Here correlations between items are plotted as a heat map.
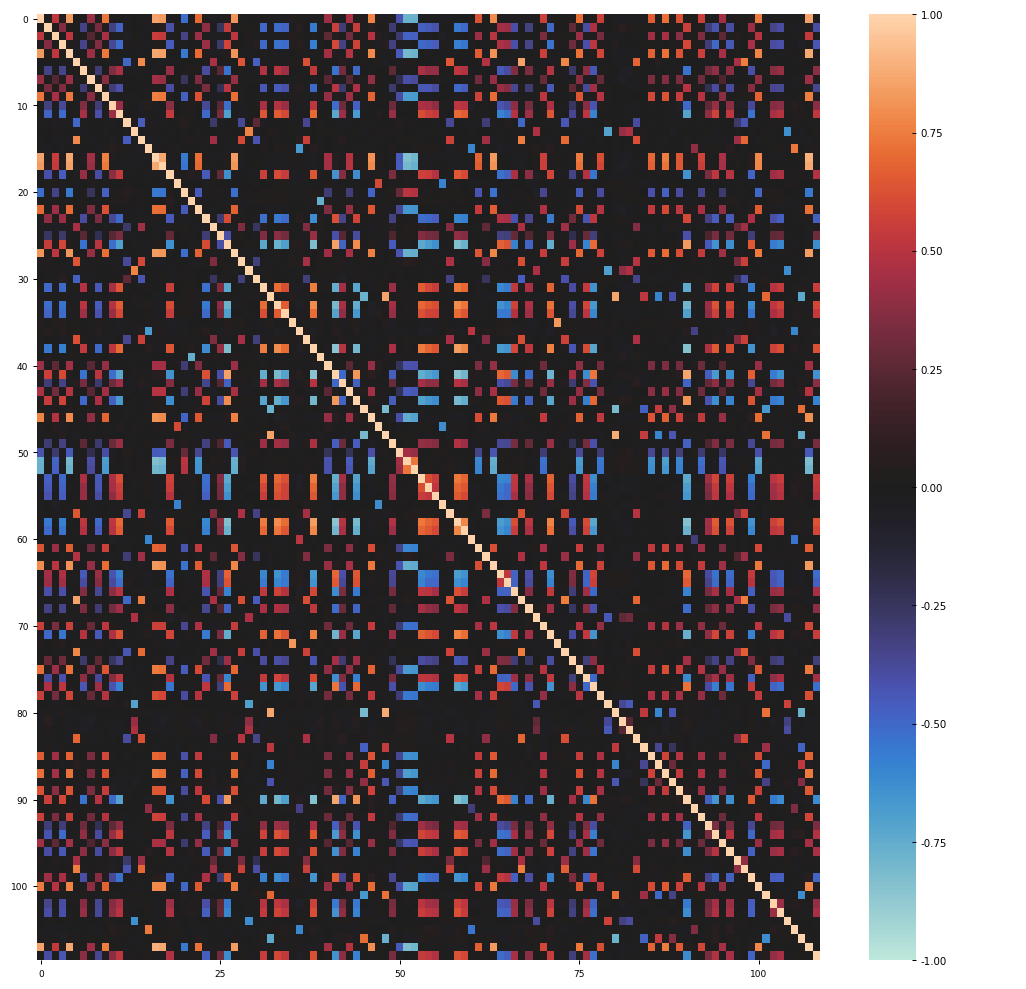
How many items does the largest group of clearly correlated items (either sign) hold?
39
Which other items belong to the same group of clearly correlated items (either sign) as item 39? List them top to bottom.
21
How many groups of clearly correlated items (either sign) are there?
9
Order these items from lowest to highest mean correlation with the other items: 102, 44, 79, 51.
51, 44, 79, 102
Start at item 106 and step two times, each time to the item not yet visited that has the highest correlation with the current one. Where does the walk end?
86
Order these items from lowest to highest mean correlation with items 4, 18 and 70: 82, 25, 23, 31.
23, 82, 25, 31
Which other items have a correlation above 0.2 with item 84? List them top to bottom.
32, 48, 80, 101
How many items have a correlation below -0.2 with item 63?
4
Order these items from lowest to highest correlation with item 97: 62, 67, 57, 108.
108, 62, 57, 67
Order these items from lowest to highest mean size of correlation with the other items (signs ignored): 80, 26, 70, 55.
80, 70, 55, 26
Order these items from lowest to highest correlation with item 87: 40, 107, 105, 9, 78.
105, 40, 78, 9, 107
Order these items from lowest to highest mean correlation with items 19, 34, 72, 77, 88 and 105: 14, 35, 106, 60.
60, 14, 106, 35
